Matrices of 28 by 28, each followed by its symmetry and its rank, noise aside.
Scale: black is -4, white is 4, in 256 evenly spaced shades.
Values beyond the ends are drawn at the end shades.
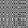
no symmetry, rank two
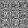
antisymmetric, rank four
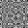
antisymmetric, rank two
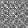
symmetric, rank three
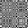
symmetric, rank two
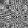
no symmetry, rank three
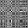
symmetric, rank two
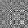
symmetric, rank two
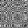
symmetric, rank two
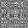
no symmetry, rank three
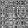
no symmetry, rank four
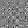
no symmetry, rank four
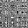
antisymmetric, rank four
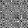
symmetric, rank three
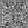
antisymmetric, rank four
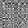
no symmetry, rank four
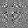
symmetric, rank two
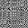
symmetric, rank three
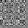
no symmetry, rank three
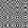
antisymmetric, rank two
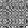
symmetric, rank two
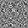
no symmetry, rank three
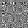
antisymmetric, rank four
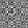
symmetric, rank two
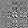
no symmetry, rank two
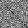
symmetric, rank three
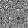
symmetric, rank four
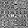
no symmetry, rank four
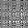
no symmetry, rank three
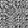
symmetric, rank four
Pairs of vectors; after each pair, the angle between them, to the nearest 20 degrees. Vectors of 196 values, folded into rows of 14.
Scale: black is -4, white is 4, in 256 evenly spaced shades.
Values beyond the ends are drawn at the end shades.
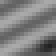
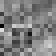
120 degrees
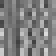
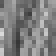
40 degrees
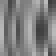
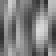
160 degrees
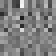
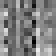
100 degrees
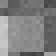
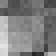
20 degrees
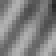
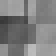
100 degrees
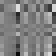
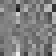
160 degrees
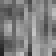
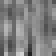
40 degrees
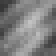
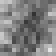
140 degrees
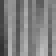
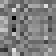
100 degrees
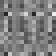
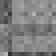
120 degrees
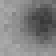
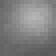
140 degrees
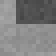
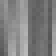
80 degrees
